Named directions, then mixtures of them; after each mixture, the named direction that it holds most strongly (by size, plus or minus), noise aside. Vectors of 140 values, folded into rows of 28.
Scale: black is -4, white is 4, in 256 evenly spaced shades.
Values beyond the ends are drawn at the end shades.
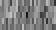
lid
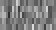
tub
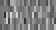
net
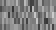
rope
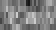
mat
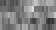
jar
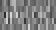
net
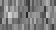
lid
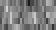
mat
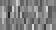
tub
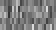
tub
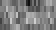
mat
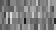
net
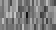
lid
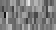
mat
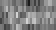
mat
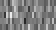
net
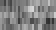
jar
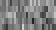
lid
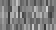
tub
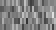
rope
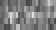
mat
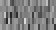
net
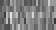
net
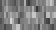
mat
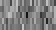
lid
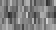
lid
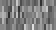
tub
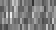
net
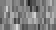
mat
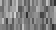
lid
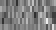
rope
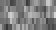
jar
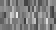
net
